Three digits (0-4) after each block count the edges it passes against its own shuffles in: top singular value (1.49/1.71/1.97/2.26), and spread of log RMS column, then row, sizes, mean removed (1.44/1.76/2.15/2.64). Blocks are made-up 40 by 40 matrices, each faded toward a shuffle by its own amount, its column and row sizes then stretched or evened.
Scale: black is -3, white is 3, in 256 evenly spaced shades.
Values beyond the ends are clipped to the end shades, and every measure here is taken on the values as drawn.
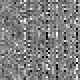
3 4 0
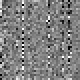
2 4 0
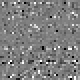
0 0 3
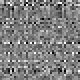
3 1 4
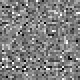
2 0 1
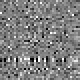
3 0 2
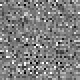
1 0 2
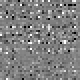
0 2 4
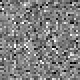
1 1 1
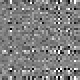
4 3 4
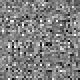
1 1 2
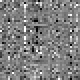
2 3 2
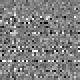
1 1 4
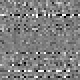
3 0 4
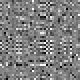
4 3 2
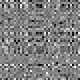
4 0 3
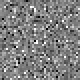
0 0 0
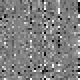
2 4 1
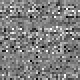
0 0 4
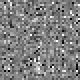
0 3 0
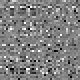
3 0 3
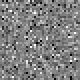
0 2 0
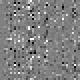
1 4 0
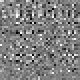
3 2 3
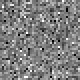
0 2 0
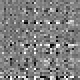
3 2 4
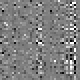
4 4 1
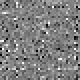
0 2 1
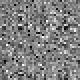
2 0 0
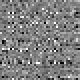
2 0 3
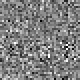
1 0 2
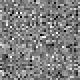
2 0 0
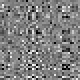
4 3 3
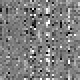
1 4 1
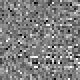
2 2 1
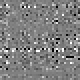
1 3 4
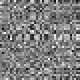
4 1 2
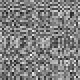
3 0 0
